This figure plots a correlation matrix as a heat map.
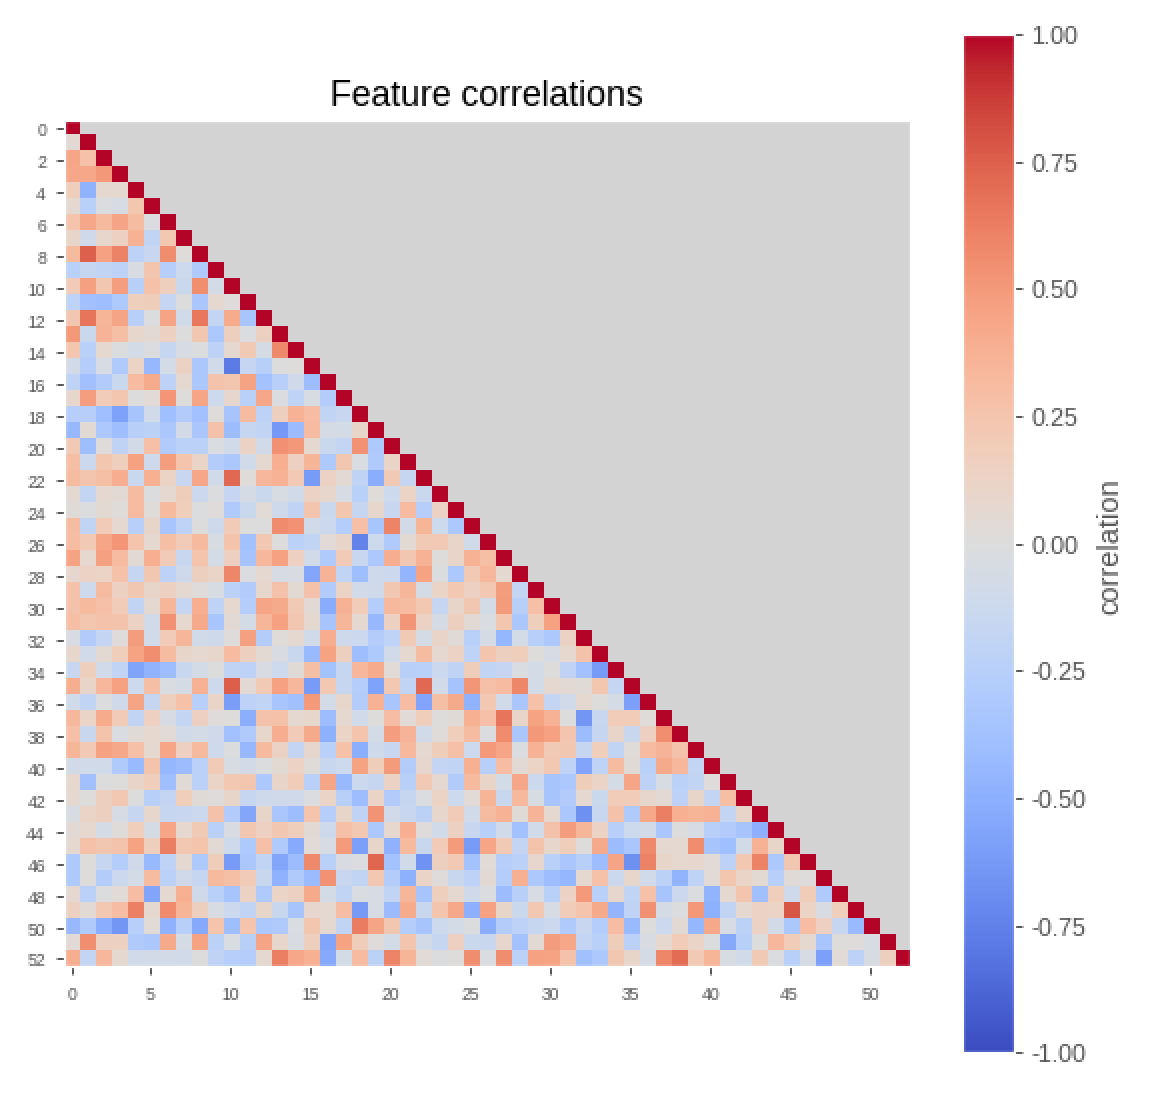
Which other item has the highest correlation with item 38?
52
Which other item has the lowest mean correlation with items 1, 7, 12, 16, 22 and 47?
15
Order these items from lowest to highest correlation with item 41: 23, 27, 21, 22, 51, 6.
51, 6, 21, 27, 23, 22
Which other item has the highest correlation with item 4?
49
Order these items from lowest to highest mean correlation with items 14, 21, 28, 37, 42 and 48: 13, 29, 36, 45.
45, 36, 29, 13
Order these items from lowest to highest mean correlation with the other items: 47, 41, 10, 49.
47, 41, 10, 49
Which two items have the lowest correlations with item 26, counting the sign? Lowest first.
18, 50
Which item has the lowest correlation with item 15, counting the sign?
10
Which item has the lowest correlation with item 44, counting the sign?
43
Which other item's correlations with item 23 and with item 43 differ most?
32
